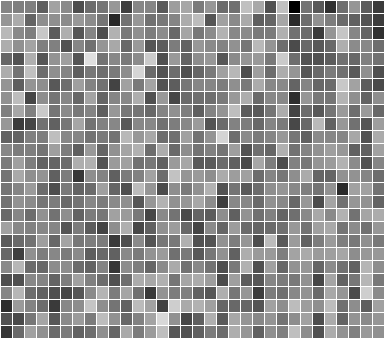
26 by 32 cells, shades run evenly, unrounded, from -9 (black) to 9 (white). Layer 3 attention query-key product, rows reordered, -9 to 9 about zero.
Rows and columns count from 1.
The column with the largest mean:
12
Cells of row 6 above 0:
12
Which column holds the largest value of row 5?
8
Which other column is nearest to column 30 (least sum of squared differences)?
18
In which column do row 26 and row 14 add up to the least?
7
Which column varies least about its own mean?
23
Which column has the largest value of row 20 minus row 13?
21
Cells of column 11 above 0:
13
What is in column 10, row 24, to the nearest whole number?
-1
